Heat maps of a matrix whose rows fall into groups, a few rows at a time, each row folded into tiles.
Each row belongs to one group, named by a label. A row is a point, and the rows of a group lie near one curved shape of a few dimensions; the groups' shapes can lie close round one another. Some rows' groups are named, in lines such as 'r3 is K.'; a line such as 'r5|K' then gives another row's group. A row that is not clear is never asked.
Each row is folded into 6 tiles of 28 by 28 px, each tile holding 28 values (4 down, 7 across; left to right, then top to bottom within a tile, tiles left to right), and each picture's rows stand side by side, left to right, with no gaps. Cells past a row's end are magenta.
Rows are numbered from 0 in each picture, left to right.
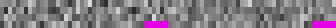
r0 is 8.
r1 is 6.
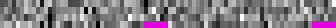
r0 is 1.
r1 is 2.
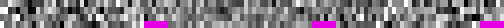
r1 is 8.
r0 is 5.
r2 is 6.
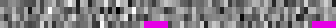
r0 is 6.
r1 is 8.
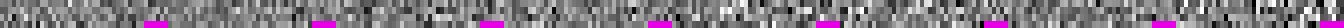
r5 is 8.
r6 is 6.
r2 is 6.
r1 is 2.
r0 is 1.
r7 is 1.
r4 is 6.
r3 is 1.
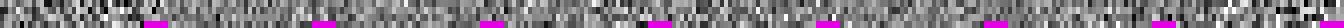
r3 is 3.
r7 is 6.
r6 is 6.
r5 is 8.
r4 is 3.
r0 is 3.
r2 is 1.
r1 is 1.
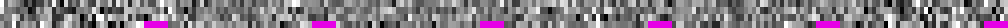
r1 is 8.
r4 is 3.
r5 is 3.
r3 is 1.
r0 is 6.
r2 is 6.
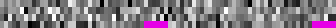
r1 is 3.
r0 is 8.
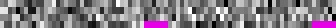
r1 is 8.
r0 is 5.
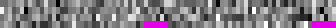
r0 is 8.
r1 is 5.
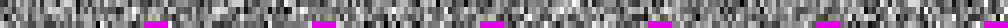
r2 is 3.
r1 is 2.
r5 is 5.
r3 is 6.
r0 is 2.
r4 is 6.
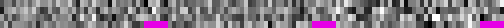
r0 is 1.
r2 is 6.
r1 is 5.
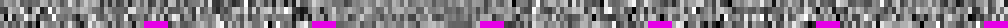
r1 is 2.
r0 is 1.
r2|1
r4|8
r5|8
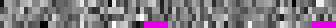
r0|3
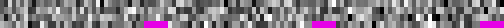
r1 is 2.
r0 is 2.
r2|1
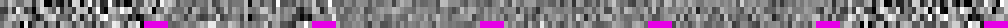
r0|3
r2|2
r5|3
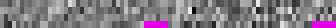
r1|3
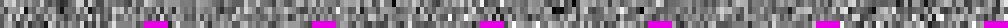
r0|3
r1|8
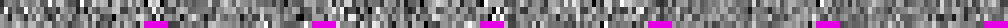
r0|1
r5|6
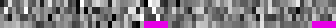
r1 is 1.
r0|1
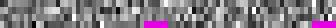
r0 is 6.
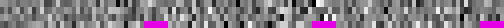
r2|6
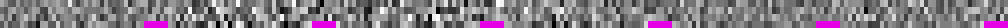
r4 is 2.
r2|6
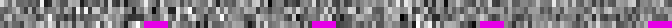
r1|8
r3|1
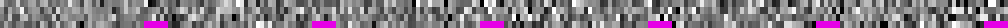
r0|1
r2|1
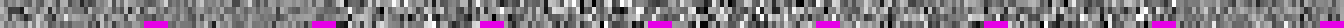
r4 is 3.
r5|1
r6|2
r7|6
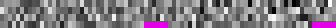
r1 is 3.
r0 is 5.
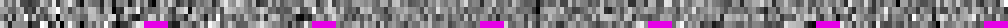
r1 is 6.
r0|3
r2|1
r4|8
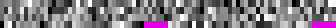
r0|8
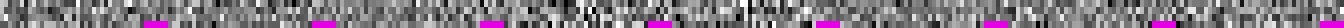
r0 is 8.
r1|3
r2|1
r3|3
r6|8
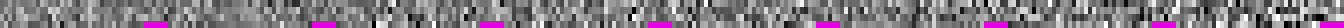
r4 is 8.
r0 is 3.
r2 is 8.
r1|3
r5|1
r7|6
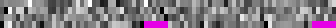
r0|8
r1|2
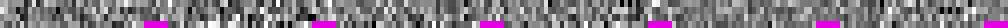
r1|6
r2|8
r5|6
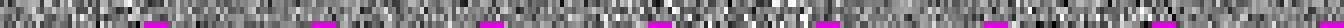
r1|8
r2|3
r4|2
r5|6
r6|8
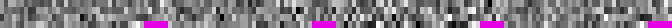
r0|6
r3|6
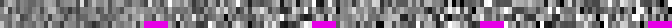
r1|3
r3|2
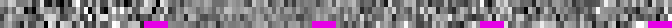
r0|3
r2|3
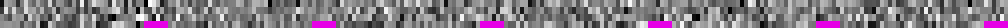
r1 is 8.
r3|8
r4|6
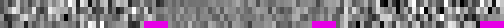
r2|3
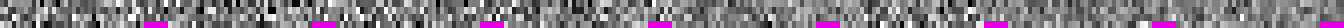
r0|2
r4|6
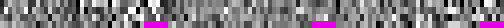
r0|1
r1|2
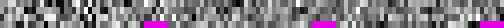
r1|6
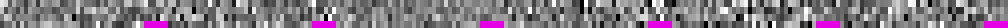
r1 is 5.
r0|8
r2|6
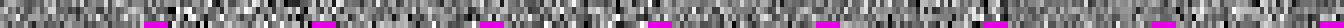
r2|8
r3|3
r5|1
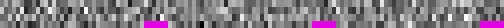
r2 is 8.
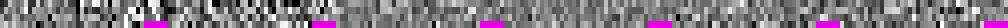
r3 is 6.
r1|3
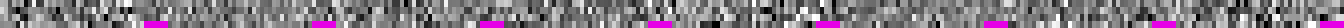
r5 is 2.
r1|8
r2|6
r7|6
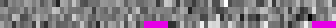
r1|6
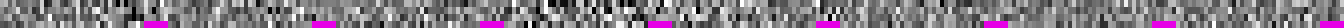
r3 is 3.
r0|5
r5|3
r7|2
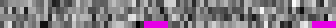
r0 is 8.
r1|8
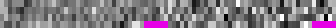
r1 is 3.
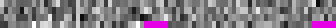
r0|6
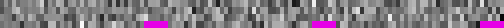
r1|3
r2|8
